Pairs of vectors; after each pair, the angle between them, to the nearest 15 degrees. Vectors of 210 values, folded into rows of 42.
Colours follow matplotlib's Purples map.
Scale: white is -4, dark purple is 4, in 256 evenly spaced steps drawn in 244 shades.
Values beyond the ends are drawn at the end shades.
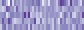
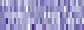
90 degrees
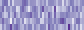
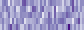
30 degrees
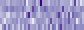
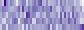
60 degrees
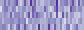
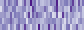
15 degrees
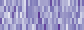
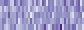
90 degrees
